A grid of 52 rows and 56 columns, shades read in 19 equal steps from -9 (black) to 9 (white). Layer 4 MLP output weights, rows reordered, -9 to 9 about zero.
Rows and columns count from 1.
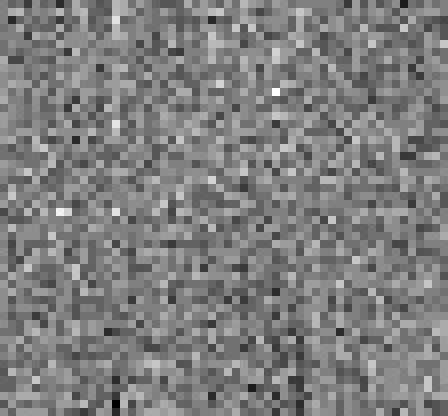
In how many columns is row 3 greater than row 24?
24
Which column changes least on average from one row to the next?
1
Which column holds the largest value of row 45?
25
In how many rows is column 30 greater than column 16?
24
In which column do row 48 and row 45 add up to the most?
54
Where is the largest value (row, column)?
12, 35
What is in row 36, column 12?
-4
